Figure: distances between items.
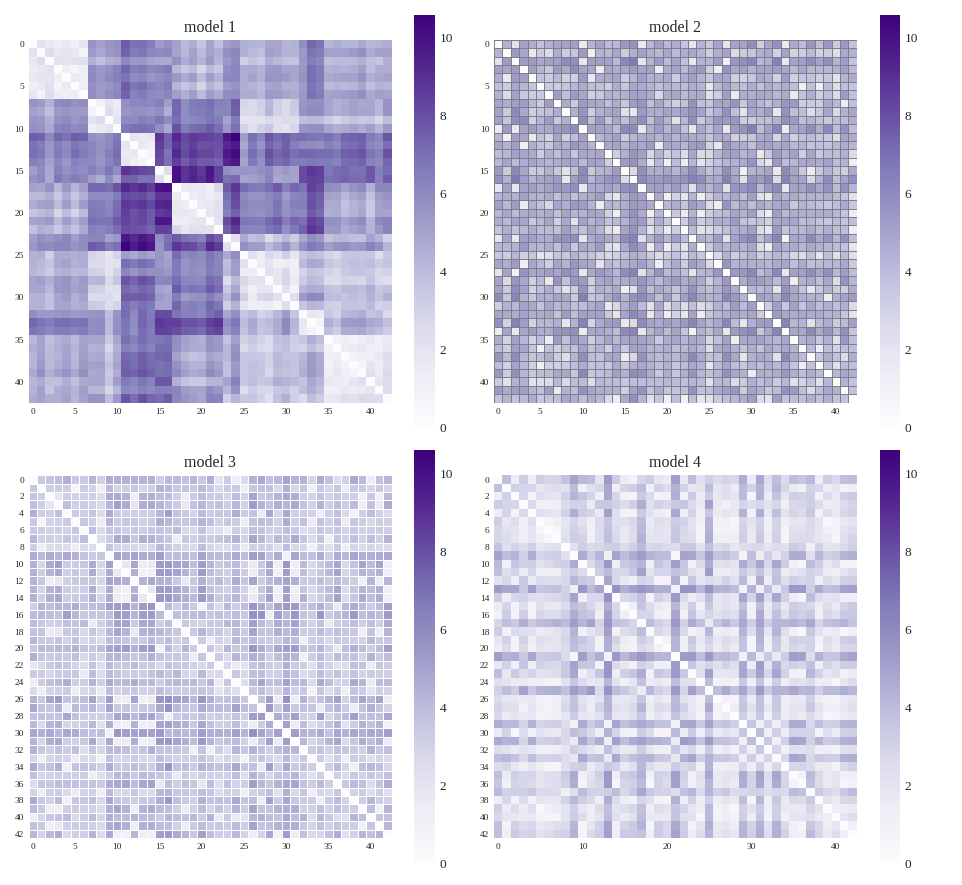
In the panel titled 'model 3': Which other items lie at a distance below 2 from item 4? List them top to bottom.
27, 34, 38
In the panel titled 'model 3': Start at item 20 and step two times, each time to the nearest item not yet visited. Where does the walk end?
36
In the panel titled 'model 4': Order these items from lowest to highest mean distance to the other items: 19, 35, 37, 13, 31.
19, 35, 37, 31, 13
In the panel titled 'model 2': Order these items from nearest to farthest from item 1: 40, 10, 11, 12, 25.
11, 40, 25, 12, 10
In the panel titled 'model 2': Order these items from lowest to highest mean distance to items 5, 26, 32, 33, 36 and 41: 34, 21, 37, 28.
37, 21, 28, 34
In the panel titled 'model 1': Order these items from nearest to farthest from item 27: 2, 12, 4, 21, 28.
28, 2, 4, 12, 21
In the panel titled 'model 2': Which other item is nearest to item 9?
21
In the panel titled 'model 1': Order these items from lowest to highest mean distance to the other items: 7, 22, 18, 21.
7, 18, 22, 21
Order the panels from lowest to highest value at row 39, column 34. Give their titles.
model 4, model 3, model 1, model 2
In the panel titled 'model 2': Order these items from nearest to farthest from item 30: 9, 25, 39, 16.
39, 9, 25, 16
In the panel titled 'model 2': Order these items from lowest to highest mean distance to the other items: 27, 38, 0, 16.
38, 0, 27, 16
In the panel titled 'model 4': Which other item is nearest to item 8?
37
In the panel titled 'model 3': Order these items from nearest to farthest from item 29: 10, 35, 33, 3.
10, 33, 35, 3
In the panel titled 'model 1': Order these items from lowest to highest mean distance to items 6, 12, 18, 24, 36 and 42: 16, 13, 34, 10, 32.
32, 34, 10, 13, 16
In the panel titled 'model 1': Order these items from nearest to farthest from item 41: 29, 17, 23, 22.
29, 23, 22, 17
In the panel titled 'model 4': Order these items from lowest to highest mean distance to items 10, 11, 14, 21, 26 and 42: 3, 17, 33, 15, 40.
40, 3, 15, 33, 17
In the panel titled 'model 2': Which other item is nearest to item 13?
31
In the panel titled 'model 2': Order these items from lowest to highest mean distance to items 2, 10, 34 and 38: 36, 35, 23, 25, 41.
23, 25, 36, 35, 41
